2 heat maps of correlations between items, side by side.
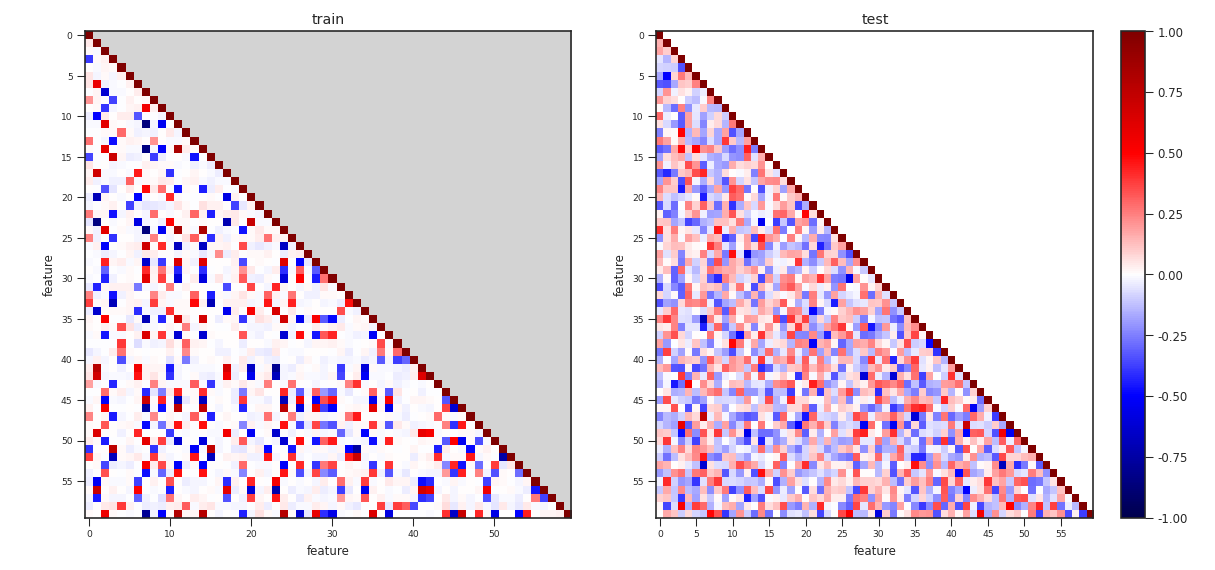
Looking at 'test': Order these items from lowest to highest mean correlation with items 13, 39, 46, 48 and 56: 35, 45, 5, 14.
5, 14, 35, 45
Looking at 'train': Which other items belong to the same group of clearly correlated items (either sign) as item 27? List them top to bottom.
16
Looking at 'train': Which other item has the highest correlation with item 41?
1
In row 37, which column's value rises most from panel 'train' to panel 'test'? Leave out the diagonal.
14
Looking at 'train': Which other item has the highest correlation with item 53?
7
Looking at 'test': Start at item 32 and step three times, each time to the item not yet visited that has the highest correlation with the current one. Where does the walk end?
6
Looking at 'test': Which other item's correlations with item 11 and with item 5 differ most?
14
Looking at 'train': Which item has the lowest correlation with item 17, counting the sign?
23
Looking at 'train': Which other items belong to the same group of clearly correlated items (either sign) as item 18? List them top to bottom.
5, 21
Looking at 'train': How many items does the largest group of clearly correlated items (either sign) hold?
21
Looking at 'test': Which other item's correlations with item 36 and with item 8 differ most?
29
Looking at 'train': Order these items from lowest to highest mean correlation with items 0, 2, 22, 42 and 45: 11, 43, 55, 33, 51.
51, 55, 11, 43, 33
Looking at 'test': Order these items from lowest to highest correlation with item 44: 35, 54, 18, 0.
18, 35, 54, 0
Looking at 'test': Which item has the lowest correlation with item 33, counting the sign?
24
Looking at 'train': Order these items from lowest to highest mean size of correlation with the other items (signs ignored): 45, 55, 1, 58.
58, 55, 1, 45
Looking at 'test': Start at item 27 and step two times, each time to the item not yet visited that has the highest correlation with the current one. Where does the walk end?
38
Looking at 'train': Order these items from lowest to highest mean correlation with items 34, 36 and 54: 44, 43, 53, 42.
42, 53, 43, 44
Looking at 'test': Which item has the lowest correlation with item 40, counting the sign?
32
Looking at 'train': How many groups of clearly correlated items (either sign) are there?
6
